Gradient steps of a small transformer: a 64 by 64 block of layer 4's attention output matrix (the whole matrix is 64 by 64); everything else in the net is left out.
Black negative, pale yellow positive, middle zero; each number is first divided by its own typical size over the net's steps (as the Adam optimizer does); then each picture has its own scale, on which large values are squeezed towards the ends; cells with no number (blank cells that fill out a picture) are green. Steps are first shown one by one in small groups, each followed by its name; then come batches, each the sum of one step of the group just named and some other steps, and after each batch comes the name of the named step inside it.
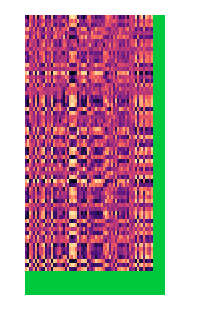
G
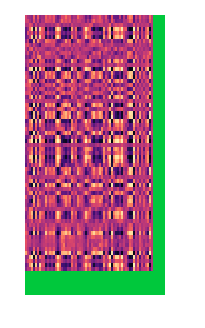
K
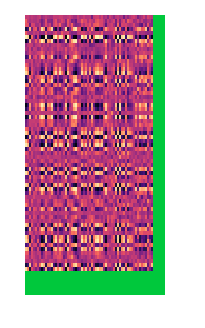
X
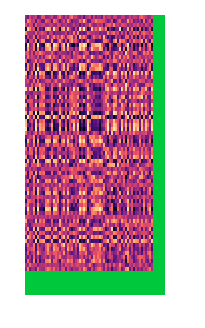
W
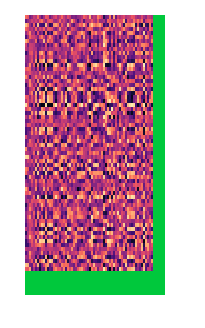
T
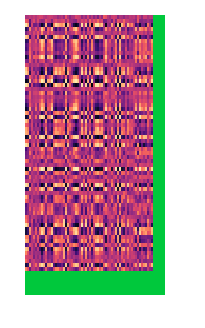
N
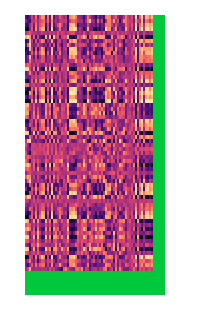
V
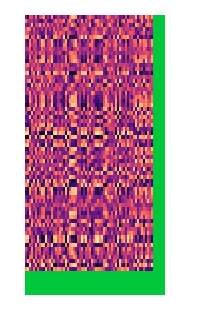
G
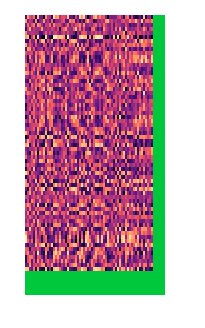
X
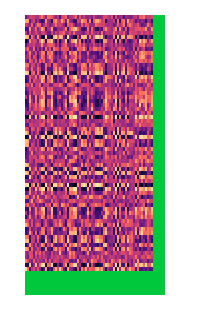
X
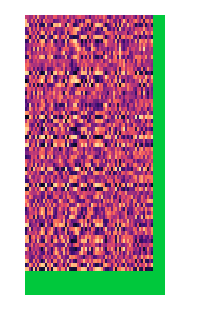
N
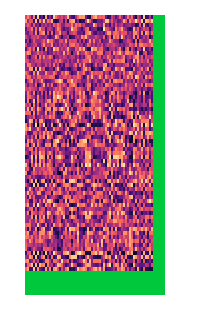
K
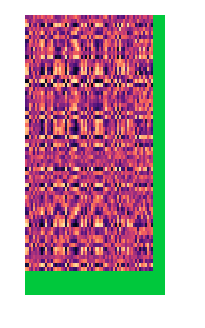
N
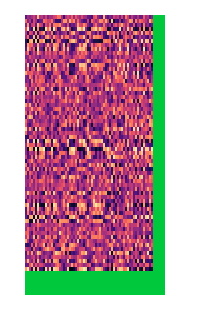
W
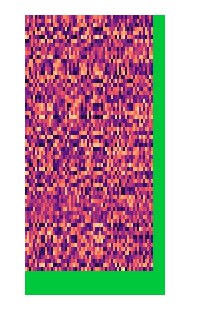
X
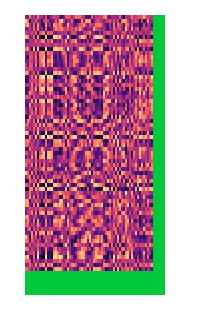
X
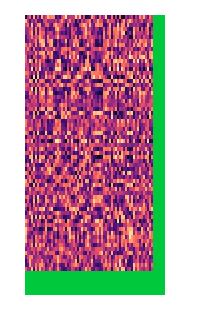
K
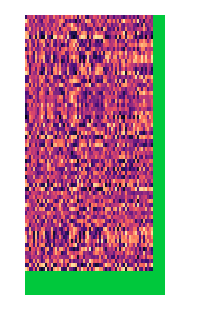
X
